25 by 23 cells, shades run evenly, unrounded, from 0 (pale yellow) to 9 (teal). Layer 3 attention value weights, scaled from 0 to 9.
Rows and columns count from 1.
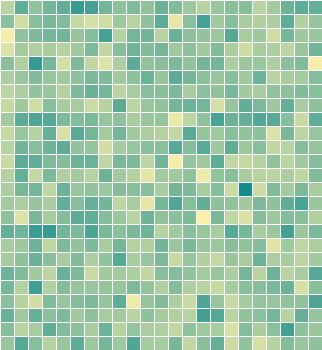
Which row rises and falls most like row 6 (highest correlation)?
3
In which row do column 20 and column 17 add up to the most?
9
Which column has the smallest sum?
1
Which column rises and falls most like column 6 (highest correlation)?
7
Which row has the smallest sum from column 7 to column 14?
2
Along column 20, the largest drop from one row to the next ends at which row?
10
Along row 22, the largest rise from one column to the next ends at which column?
15
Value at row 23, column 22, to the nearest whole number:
6
